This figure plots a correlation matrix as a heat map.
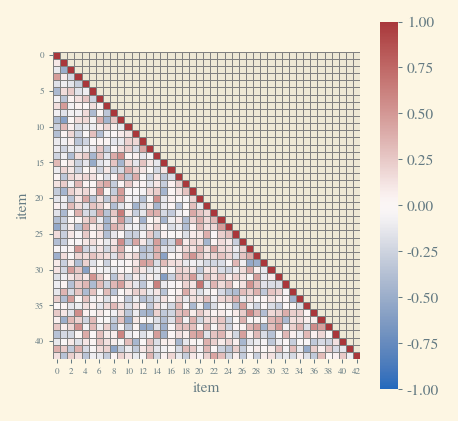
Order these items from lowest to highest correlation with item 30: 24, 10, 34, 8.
24, 8, 10, 34
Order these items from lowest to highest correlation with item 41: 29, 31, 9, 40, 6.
9, 40, 29, 6, 31
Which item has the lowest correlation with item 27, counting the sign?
29
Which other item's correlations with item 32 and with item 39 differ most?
37
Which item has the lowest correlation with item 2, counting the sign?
1
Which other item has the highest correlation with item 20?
32
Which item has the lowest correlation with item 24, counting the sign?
0
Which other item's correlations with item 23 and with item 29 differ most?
12
